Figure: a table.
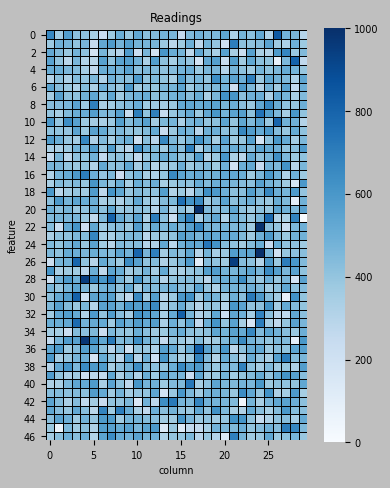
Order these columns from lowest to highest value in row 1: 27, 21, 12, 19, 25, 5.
5, 27, 19, 12, 25, 21
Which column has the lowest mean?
13
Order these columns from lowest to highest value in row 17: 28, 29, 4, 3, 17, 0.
28, 0, 4, 3, 17, 29
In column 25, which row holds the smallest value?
24
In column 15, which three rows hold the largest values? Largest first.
32, 19, 38
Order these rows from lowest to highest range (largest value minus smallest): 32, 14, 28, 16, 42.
14, 16, 32, 42, 28
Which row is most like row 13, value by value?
40
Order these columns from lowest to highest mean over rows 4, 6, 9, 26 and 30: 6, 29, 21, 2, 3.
29, 2, 6, 21, 3
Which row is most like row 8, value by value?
23
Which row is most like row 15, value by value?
6
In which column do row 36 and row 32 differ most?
17
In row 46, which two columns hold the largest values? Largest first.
21, 7
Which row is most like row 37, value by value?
2
